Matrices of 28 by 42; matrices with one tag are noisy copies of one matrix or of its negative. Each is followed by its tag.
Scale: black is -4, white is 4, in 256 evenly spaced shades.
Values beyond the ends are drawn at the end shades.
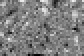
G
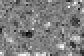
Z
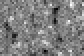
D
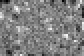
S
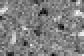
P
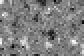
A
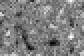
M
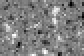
D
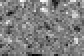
G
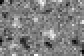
A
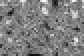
G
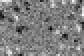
S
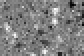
D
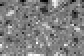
G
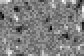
S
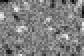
S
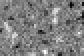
D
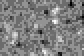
D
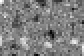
A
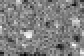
Z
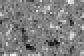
M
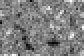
M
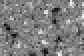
D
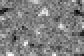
P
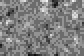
G
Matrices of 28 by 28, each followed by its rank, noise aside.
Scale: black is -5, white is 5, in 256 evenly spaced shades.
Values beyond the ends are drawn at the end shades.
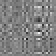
two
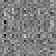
four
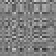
two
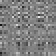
three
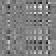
one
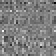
four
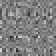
three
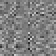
three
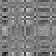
one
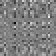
three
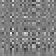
two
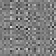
two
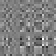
two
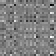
two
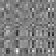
two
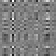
one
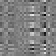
one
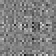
three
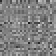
three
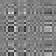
one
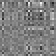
two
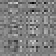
three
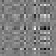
one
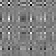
one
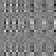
one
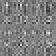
two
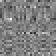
four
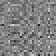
four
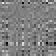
two
